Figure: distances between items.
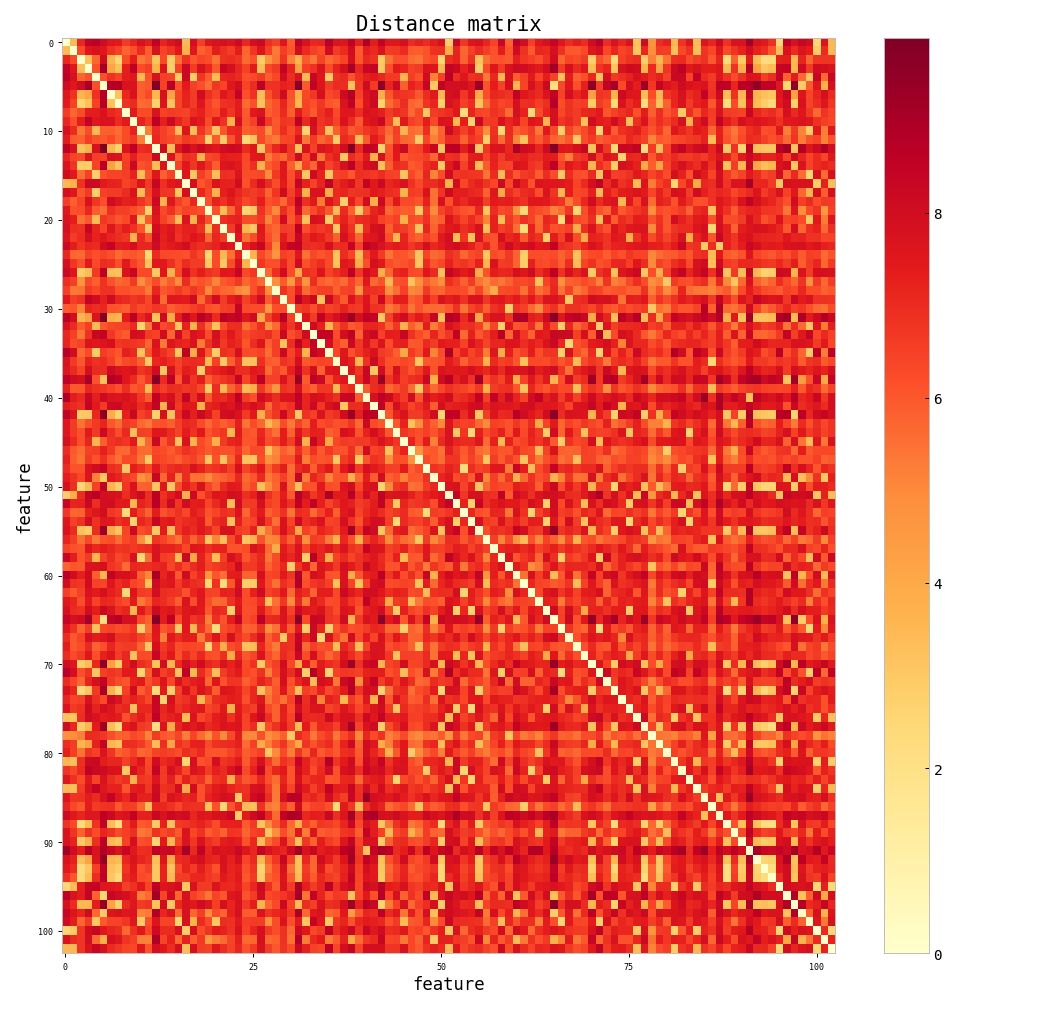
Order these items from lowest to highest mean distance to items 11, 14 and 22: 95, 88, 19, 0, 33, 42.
19, 88, 42, 33, 95, 0
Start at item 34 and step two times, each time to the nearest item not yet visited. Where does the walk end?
29
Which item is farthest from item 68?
31
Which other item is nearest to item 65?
5
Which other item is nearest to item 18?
37
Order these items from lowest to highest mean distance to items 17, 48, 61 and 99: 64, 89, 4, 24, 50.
4, 24, 89, 50, 64
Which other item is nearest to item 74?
13
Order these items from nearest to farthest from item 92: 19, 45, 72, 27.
27, 72, 19, 45
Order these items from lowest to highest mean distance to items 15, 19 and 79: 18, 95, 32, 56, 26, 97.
56, 32, 26, 97, 18, 95
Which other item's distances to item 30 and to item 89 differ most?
59
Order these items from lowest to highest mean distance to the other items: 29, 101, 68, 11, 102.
11, 68, 101, 102, 29
